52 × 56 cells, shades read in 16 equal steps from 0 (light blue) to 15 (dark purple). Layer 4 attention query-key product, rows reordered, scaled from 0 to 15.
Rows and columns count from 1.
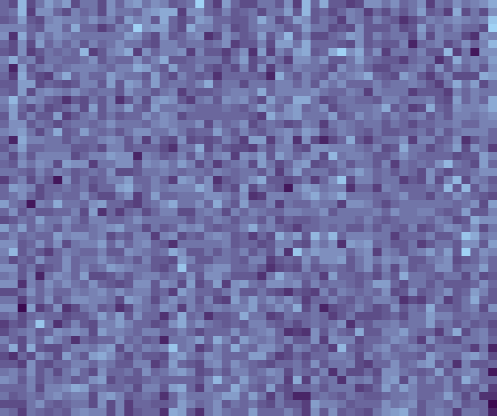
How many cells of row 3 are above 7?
24
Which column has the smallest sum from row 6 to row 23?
3
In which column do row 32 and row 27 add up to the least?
53
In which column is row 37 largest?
33
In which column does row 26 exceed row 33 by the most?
39
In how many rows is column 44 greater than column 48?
21
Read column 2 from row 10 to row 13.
11 9 9 2
